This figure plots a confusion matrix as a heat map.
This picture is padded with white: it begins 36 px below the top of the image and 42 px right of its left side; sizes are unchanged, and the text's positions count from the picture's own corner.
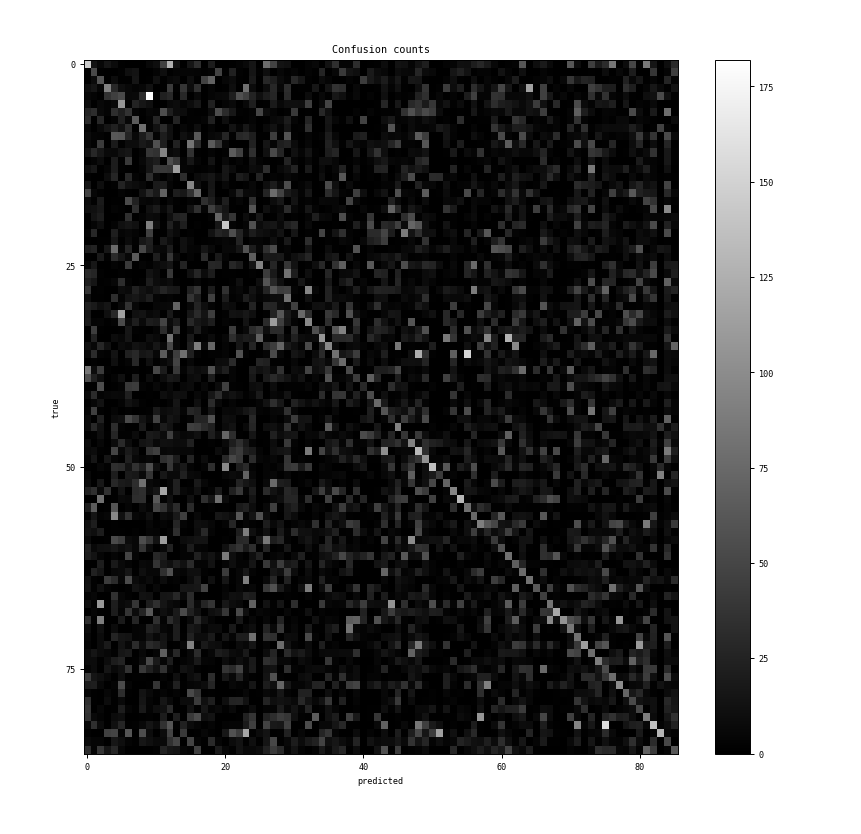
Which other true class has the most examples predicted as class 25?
34
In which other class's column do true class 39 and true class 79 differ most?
41
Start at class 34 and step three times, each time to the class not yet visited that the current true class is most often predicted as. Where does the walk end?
9
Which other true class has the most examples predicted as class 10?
54
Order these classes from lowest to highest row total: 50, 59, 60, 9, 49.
60, 49, 9, 59, 50
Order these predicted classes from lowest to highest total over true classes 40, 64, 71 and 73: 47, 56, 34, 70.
56, 34, 47, 70
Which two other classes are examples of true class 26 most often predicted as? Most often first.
29, 82
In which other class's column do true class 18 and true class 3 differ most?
64
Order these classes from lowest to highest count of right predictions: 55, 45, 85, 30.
30, 85, 55, 45
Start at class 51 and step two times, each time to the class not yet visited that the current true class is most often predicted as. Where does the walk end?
23
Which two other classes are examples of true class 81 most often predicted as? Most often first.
57, 33
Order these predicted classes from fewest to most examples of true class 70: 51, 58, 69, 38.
51, 69, 58, 38
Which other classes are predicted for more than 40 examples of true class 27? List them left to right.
26, 73, 80, 84
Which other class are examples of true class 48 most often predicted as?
43
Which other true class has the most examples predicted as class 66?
75
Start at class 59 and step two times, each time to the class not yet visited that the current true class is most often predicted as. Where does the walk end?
21
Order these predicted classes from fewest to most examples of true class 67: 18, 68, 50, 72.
68, 72, 18, 50
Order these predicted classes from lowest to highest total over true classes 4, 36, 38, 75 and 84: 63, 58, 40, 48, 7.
40, 7, 58, 63, 48
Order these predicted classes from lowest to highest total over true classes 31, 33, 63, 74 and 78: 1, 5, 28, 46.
46, 1, 28, 5
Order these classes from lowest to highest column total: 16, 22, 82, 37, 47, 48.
37, 22, 16, 47, 82, 48
